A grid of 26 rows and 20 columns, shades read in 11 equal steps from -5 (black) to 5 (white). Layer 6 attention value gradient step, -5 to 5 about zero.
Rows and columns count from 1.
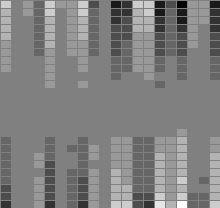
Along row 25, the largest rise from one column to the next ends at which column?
15
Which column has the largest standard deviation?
17
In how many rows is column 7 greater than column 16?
7
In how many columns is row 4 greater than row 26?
8
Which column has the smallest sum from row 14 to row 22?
5
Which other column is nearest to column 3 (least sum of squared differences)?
6
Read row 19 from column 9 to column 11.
1 0 1
